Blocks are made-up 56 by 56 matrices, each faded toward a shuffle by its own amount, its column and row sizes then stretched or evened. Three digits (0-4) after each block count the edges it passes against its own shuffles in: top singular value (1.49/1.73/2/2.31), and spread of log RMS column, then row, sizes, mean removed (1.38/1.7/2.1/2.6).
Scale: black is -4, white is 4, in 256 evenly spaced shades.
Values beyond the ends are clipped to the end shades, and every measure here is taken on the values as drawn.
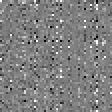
2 4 2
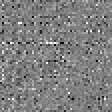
3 2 3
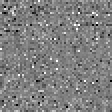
0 1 2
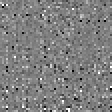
1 3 2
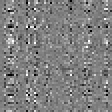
4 4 2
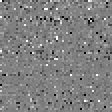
0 1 3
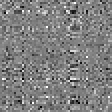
4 2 3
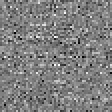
2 2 3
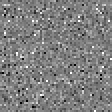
0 1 1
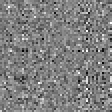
3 3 2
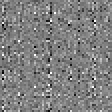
2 4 1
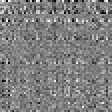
4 2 4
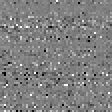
0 1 4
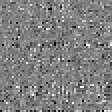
2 0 3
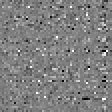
1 2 3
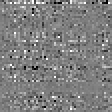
3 3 4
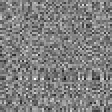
4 0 3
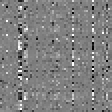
4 4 0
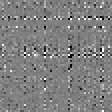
4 3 4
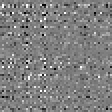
3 3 4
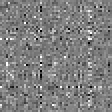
3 3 3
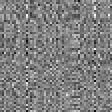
4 4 1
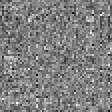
2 3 1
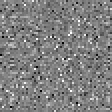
1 0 0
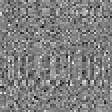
4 0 2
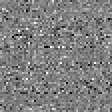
0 0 4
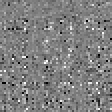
1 3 3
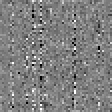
1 4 0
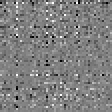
0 3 4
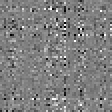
1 4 3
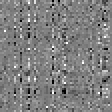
4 4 1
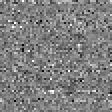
0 0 3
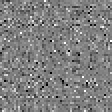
3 0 1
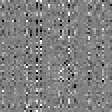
4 4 2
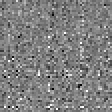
2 3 2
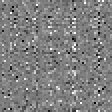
3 3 0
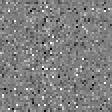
0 2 1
